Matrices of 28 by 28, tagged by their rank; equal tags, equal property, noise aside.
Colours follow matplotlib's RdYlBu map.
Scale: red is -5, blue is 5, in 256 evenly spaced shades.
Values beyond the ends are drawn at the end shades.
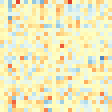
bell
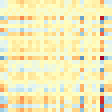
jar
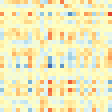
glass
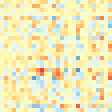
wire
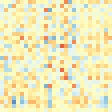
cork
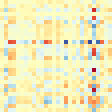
glass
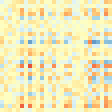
jar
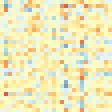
cork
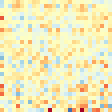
bell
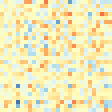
cork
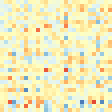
bell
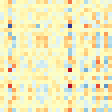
glass
